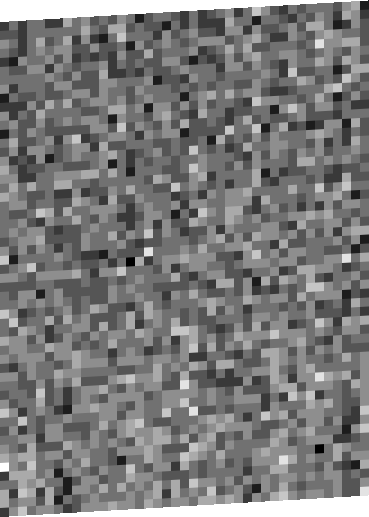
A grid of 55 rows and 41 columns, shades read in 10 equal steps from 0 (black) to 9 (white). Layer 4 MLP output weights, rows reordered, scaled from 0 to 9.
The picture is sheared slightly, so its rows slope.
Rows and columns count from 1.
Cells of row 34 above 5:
7
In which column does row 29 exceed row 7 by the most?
14
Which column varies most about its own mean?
39
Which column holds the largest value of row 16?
22
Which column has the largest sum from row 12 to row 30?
29
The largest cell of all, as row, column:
50, 1
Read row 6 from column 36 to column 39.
4 5 4 3
